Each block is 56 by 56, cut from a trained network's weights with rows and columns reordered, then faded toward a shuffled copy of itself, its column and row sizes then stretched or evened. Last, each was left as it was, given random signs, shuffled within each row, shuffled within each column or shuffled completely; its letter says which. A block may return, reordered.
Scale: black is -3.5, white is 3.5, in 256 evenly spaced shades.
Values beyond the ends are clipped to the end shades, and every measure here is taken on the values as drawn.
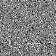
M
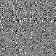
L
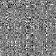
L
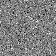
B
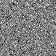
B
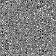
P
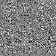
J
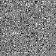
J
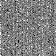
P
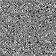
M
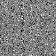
P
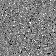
B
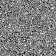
B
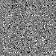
J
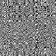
L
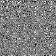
J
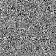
M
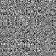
L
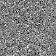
P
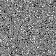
B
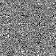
J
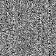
P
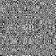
L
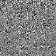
J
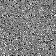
M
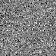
M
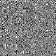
J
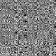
L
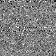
M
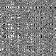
L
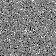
B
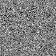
M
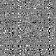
L
